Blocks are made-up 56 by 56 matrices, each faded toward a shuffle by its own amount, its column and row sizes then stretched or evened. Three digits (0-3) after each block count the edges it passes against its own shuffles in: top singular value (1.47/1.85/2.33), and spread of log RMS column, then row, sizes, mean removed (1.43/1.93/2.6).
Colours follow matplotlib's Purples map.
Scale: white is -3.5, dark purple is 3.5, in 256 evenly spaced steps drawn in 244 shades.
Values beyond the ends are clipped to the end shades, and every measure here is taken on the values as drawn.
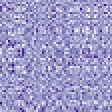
3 1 1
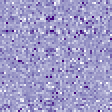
1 0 2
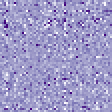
1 2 2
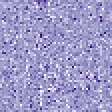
0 2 1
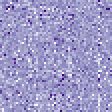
1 1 1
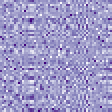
3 1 1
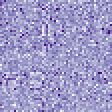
1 0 1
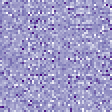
2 2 1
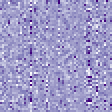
2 3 1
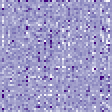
0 3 2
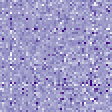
1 2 2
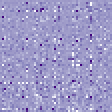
0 3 2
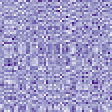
3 1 0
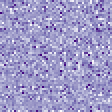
1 1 2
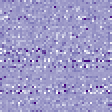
0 0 3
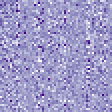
1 3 1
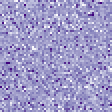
0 0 2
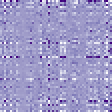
3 3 3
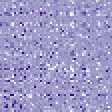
2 2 2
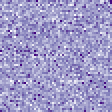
0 0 1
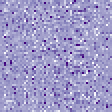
1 2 0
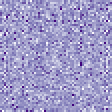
2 1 1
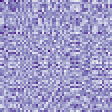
3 1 2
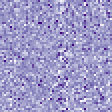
1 2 1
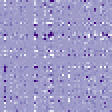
2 3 3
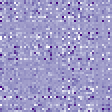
0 3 3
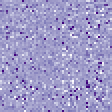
0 2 1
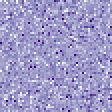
0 0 0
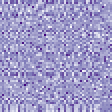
3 1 1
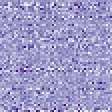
2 0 3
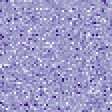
0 0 1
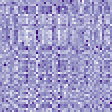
3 2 0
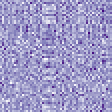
3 1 0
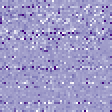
0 0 3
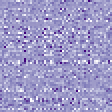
2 1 3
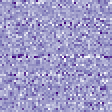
1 0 3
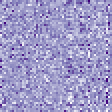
2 2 1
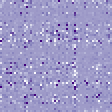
0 2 3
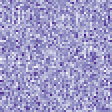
1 1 0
